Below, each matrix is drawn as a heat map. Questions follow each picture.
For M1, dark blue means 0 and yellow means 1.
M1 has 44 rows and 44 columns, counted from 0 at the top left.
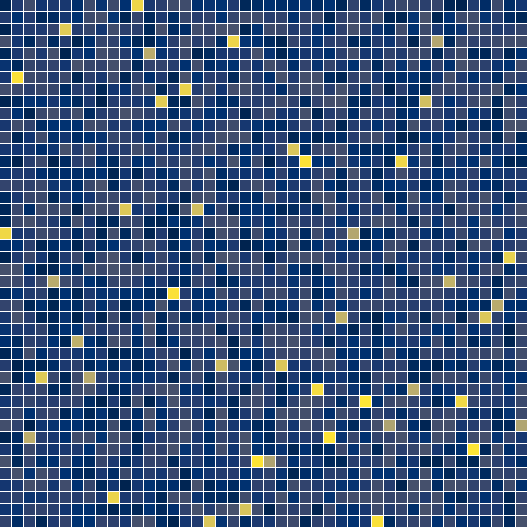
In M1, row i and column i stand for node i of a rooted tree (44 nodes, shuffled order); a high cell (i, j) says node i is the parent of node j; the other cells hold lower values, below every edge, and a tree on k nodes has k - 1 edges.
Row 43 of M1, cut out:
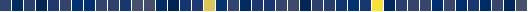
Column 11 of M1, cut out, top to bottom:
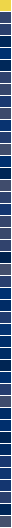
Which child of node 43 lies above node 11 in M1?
31
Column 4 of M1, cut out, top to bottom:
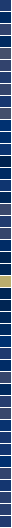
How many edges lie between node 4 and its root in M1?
5
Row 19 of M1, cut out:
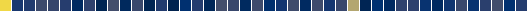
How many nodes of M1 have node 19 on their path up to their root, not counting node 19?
3
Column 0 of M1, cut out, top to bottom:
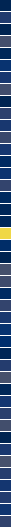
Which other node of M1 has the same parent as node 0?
29
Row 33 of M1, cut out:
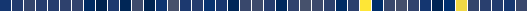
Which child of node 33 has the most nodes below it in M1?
30
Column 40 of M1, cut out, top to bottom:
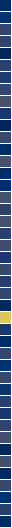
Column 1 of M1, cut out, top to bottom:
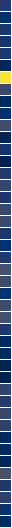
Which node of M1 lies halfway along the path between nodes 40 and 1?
28
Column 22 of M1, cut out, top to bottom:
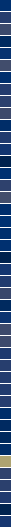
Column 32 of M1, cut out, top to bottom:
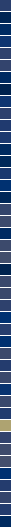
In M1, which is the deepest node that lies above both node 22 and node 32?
8
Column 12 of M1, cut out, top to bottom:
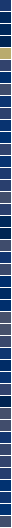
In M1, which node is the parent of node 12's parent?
23
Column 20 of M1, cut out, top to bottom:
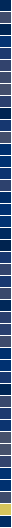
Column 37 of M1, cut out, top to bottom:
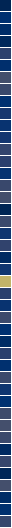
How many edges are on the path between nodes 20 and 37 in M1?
7
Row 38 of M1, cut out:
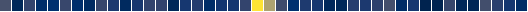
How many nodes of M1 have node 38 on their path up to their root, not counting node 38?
4
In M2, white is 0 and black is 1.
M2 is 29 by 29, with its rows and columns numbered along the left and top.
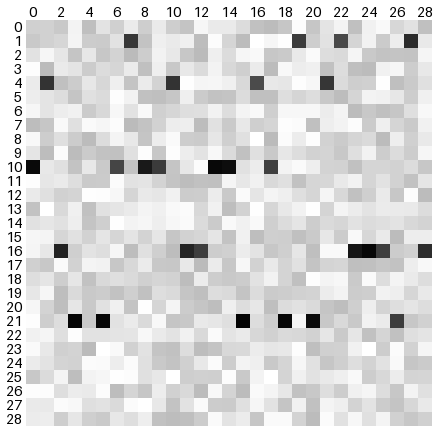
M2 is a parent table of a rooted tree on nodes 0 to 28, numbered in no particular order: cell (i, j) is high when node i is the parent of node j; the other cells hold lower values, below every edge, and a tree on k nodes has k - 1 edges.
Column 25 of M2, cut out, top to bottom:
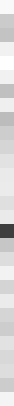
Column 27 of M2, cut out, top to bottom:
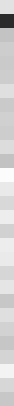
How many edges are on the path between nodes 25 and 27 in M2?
4
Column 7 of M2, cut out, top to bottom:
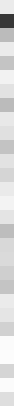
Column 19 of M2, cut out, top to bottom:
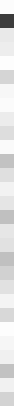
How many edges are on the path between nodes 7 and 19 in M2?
2
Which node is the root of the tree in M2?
4
